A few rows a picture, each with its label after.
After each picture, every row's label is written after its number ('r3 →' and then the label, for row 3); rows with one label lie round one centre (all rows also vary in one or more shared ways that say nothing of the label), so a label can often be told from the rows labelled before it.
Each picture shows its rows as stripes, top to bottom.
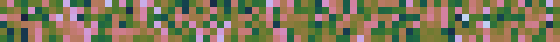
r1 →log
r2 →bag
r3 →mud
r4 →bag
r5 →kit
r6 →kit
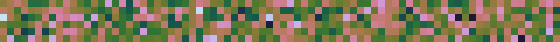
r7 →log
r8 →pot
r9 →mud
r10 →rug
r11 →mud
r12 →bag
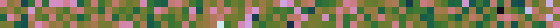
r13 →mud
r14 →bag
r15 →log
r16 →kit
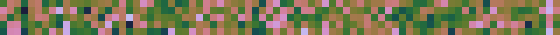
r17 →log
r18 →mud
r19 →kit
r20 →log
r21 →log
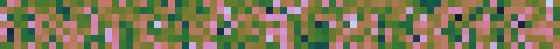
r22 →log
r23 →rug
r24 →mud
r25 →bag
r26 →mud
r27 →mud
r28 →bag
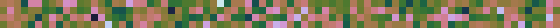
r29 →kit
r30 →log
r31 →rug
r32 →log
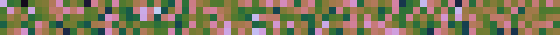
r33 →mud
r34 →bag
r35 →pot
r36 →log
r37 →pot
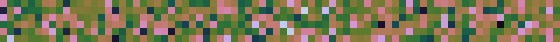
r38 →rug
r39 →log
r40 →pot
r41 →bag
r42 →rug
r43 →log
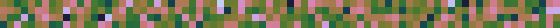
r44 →kit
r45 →kit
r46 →pot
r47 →log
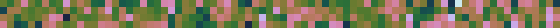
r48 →pot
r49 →log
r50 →rug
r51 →rug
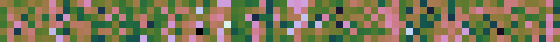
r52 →rug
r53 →pot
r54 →log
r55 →pot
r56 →rug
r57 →pot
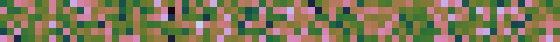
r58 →bag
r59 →rug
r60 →rug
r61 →pot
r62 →log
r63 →rug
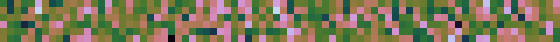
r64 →kit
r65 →kit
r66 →bag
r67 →mud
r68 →rug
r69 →rug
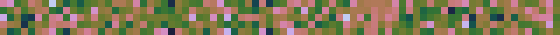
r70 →rug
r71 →log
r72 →mud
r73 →mud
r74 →rug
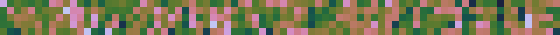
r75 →mud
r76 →bag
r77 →bag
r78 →bag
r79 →rug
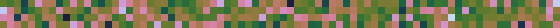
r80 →kit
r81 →mud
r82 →rug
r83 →bag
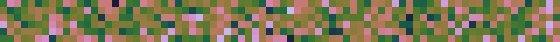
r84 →log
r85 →rug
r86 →pot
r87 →mud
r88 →pot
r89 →kit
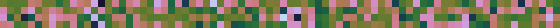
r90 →bag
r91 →rug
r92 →mud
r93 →rug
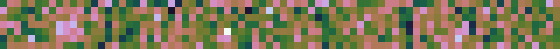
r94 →log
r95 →mud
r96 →bag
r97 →mud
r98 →mud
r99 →bag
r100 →pot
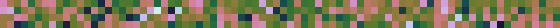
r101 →pot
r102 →bag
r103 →pot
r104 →rug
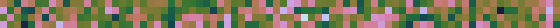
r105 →rug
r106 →mud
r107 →log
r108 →mud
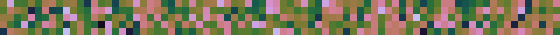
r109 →log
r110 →log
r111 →bag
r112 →pot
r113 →log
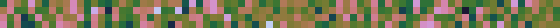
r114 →bag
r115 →bag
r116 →mud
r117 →mud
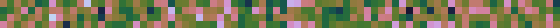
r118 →rug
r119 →pot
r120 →pot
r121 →rug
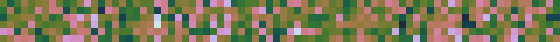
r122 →rug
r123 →pot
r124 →bag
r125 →bag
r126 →rug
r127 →bag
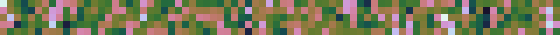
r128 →mud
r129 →mud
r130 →pot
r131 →rug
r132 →rug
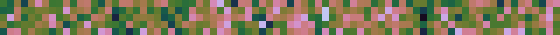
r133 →kit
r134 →log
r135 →log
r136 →rug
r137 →log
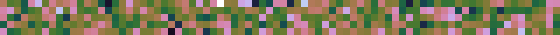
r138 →kit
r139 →mud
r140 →rug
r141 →log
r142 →rug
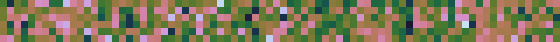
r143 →kit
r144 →bag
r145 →pot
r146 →mud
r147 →kit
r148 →log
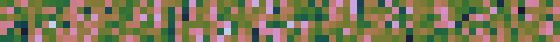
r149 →bag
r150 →bag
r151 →bag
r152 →rug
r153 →mud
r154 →kit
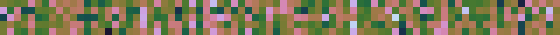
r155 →bag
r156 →mud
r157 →log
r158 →bag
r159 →bag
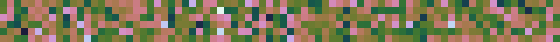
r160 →bag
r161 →kit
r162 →rug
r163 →rug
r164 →kit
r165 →rug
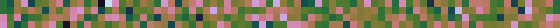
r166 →pot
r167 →bag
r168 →mud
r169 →rug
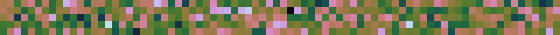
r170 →bag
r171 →kit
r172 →pot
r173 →log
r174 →log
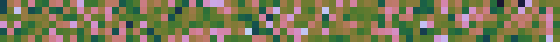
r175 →bag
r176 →log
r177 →rug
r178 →mud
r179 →log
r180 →pot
